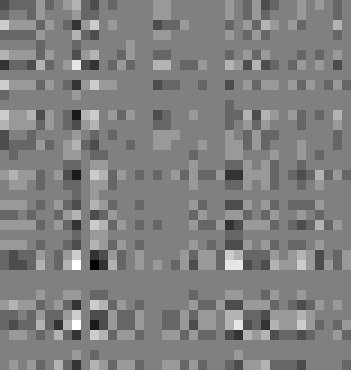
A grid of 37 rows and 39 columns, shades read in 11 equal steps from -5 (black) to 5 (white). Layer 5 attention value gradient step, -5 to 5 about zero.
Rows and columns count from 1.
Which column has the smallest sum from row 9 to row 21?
9
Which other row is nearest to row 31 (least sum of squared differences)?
23
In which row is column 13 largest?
27
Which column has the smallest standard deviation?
17
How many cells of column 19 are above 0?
8
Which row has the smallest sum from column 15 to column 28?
18
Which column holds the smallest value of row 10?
1
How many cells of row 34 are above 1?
5
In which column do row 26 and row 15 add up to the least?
11
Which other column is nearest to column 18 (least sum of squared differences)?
19
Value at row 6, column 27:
0
